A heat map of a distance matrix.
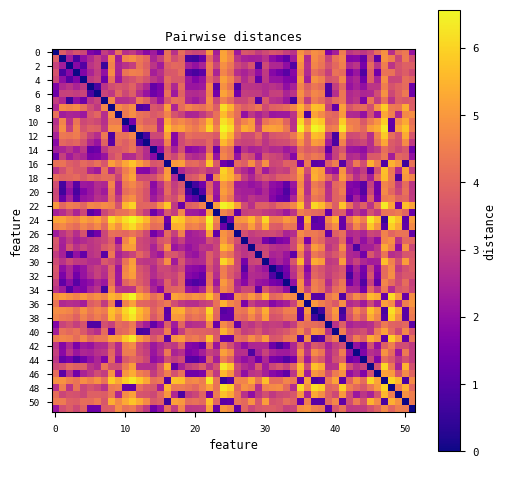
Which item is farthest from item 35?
11
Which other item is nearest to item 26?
5
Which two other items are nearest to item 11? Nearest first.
48, 10
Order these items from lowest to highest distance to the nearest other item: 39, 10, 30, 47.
47, 39, 10, 30
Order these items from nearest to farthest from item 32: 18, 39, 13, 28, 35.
28, 39, 13, 18, 35
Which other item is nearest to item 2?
7
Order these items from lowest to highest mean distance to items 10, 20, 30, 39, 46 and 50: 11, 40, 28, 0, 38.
0, 28, 40, 38, 11
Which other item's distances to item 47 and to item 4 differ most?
24
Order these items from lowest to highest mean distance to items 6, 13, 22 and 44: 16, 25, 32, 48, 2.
32, 2, 48, 16, 25
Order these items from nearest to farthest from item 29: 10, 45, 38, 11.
10, 11, 45, 38
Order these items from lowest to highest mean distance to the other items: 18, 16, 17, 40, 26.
26, 17, 40, 16, 18
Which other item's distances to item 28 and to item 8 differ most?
43
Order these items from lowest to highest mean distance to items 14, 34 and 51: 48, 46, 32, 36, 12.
32, 46, 48, 12, 36
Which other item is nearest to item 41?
37
